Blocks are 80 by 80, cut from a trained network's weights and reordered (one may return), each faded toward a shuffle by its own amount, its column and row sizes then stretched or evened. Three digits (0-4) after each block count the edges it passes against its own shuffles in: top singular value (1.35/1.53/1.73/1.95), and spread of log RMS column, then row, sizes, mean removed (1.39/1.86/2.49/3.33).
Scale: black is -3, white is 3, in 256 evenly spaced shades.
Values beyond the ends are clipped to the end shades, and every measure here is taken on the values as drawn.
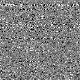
1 1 3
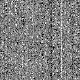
2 2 0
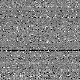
3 0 3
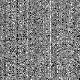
2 2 0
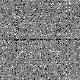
1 2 0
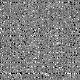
1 1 3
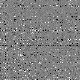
1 2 3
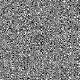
1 3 0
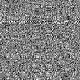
3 0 1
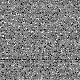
1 0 0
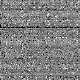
4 1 2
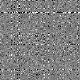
3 3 3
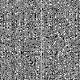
2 1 1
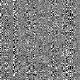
4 4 2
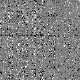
0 3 0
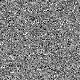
0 0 2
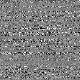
1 1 4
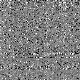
0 0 3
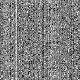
3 2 0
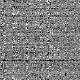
2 3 1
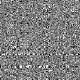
3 2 2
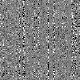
1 4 2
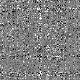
0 3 3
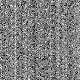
2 0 1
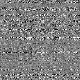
2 1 4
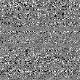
1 1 4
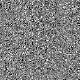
0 3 2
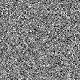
2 0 0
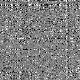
1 0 3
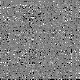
1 2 3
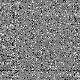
0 1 0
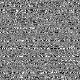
2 0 4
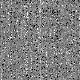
0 2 0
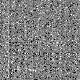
1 0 1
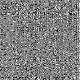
1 1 2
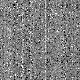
1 2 0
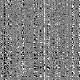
3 4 3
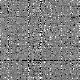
2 3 1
